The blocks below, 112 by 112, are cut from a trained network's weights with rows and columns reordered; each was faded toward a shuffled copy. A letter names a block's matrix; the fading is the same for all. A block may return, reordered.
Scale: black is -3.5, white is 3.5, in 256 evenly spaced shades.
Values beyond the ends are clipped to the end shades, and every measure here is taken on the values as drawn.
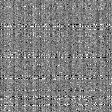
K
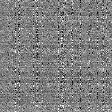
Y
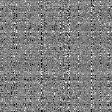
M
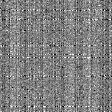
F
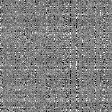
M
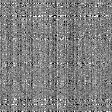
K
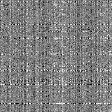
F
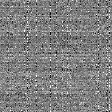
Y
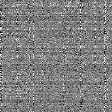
Y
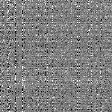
M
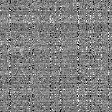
Y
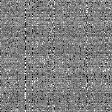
M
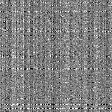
F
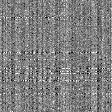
F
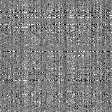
K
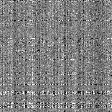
F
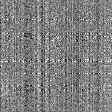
F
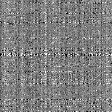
K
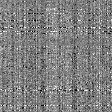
K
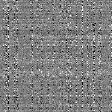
M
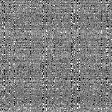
Y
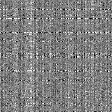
F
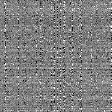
Y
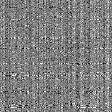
K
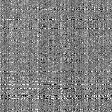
K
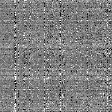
Y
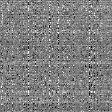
Y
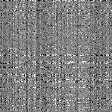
K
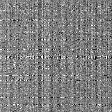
F
